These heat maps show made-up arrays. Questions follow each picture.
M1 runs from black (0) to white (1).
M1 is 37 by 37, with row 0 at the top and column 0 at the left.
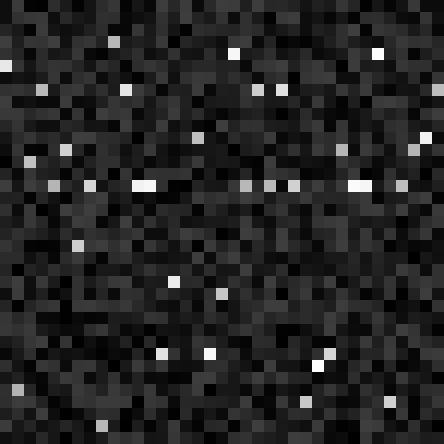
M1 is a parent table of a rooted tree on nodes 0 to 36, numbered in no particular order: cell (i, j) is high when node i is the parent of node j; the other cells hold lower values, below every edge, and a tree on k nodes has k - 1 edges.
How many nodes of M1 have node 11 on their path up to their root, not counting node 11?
3
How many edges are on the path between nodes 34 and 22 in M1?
3
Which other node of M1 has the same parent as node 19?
31
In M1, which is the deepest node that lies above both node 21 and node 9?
7
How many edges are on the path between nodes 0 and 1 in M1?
6
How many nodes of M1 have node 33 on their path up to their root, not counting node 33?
3
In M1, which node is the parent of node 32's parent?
15
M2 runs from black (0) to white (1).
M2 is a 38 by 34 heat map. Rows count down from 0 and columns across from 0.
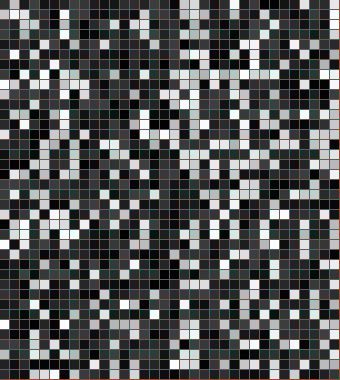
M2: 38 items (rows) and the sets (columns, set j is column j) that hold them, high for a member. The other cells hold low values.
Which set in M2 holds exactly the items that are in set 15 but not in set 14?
10
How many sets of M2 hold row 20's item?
7
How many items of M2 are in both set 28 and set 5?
6
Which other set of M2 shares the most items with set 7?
4
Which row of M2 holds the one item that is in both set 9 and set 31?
30
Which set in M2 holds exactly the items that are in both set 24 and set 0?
16
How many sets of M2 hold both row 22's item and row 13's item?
6
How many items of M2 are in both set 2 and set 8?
1
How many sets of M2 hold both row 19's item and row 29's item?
6
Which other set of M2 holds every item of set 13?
27
